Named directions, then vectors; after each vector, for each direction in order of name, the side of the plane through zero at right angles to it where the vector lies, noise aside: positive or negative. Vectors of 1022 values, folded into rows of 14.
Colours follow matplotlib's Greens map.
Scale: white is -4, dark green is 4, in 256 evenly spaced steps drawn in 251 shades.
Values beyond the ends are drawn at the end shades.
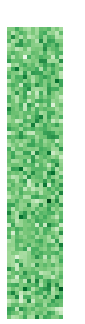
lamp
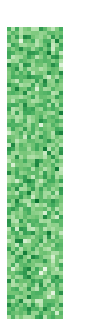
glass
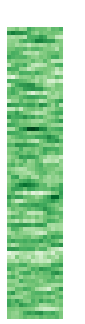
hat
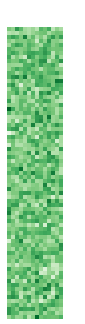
positive, negative, positive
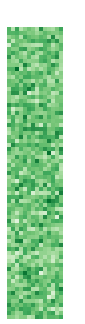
positive, positive, positive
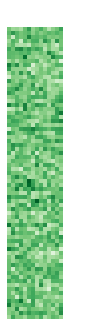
positive, positive, negative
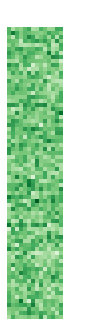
positive, positive, negative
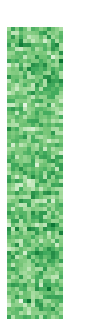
negative, negative, positive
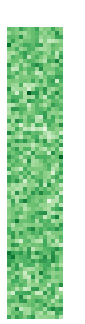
negative, negative, negative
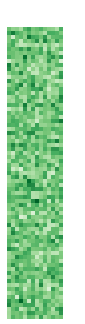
positive, positive, negative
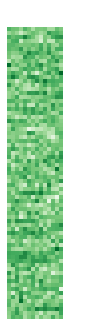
positive, negative, negative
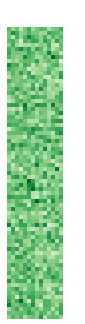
positive, positive, negative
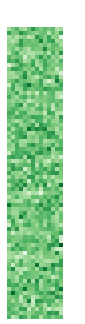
negative, positive, positive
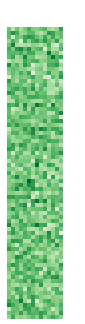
positive, positive, negative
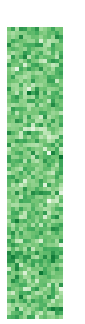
negative, negative, negative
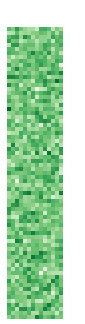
positive, negative, positive
